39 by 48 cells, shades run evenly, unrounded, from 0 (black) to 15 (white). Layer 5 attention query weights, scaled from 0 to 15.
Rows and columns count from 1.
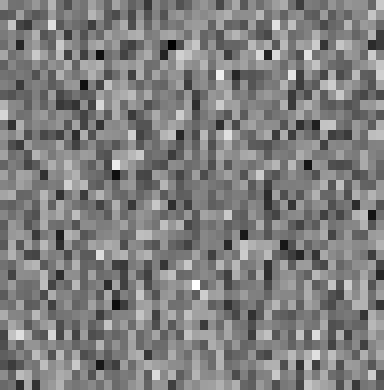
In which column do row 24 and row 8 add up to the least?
31
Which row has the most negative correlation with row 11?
37
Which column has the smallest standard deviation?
27
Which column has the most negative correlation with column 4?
16
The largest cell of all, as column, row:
25, 29
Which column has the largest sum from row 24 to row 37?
18
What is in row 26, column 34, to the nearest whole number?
11
